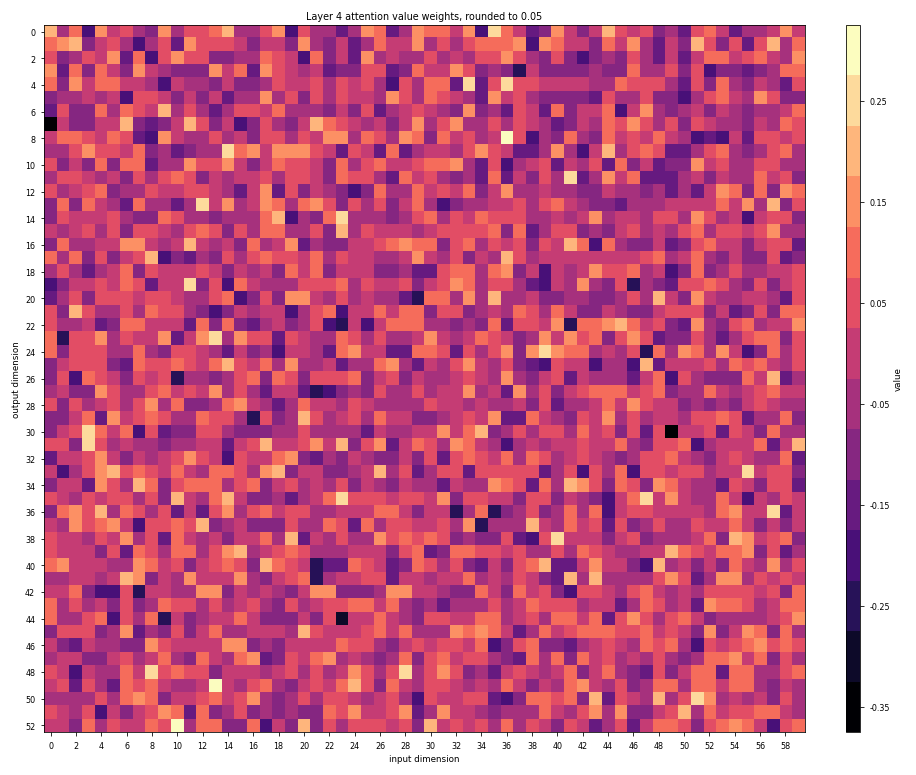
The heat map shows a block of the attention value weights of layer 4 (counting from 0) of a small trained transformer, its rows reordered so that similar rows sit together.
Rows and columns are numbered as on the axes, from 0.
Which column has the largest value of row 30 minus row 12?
34
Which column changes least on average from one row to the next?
54
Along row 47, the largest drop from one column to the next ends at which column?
17
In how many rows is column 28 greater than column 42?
25
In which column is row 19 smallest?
46
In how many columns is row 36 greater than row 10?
28
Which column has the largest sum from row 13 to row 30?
51
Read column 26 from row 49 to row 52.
-0.1 0 0 0.05
